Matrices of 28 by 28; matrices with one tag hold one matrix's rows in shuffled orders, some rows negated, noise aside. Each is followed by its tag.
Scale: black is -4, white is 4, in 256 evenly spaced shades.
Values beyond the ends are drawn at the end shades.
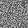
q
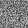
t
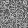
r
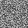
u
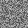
r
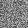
q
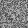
u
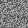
u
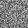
q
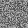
r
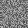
q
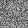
r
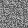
r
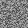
u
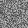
q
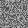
r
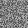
q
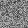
r
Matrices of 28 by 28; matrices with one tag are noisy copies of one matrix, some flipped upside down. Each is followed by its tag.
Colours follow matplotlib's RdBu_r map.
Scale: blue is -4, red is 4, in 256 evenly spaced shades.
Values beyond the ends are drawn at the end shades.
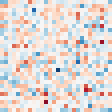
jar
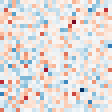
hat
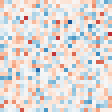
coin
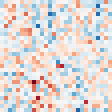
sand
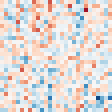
sand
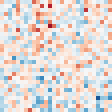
sand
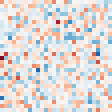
coin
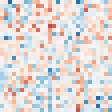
sand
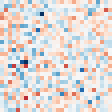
hat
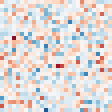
coin
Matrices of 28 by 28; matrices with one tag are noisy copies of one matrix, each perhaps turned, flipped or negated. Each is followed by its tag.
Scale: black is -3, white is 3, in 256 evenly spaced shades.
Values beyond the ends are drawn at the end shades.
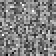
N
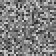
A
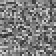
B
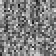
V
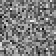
A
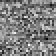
V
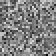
A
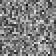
A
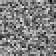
B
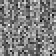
V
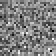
B
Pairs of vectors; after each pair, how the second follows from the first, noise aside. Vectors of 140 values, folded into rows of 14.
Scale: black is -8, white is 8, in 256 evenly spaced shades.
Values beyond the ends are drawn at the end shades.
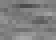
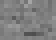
reversed, partly zeroed.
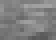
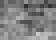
negated, scaled up.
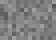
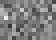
negated, scaled up.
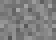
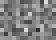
reversed, negated, scaled up.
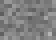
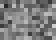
reversed, negated, scaled up.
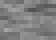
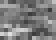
reversed, negated, scaled up.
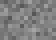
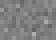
reversed, negated, partly zeroed.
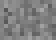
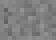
shrunk.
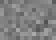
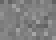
partly zeroed.
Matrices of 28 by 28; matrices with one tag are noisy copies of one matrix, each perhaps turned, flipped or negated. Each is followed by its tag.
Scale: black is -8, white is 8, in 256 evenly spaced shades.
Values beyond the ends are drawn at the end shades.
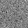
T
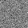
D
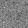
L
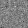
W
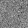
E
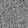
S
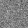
T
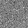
L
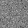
L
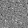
S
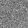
L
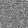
W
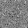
D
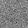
T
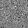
W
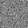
D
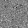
S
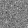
W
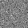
D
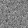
E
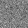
T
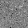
E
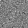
D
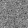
L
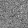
E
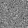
D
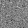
S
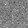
L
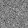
L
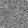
W
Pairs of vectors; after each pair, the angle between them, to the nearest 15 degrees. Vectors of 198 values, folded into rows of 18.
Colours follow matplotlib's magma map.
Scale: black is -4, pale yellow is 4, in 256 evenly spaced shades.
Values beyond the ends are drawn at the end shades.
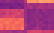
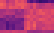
165 degrees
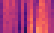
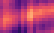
75 degrees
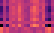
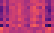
15 degrees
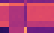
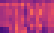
45 degrees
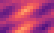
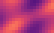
105 degrees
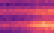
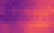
45 degrees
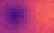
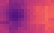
15 degrees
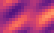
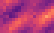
15 degrees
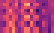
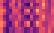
150 degrees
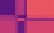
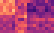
150 degrees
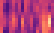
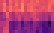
120 degrees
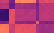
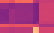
60 degrees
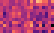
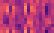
75 degrees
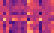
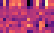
120 degrees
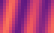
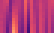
105 degrees
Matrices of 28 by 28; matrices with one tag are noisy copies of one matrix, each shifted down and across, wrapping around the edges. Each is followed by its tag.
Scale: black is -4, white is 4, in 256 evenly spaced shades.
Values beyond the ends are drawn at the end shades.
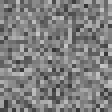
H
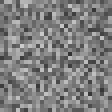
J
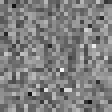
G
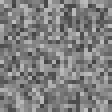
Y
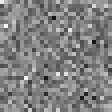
J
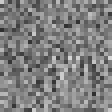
G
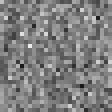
Y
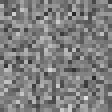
J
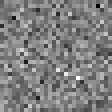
J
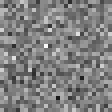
H
